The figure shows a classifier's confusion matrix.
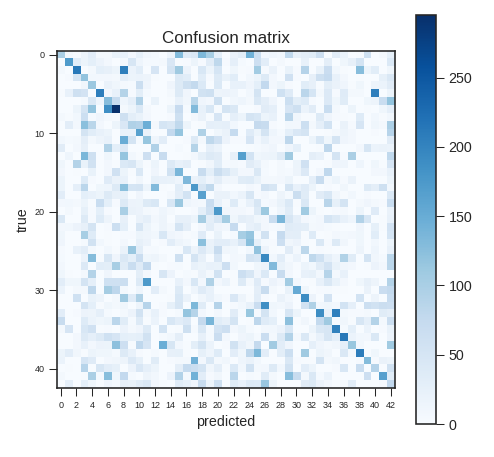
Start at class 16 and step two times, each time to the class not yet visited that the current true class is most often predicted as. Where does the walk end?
35
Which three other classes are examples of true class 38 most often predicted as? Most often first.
25, 31, 24
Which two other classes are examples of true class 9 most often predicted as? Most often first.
11, 3
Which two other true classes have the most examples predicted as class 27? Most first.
37, 21
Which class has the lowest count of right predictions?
14
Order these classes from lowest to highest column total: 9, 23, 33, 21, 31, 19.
21, 23, 9, 33, 19, 31
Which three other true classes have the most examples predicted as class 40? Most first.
5, 34, 32
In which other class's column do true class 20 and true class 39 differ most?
17
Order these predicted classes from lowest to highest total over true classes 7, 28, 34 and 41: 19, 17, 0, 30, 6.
0, 30, 19, 17, 6
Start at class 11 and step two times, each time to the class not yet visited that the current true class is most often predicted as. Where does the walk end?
29
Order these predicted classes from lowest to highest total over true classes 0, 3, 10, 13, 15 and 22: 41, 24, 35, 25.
41, 35, 25, 24
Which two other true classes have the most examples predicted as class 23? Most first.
13, 28
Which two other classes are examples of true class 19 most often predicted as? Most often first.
15, 34
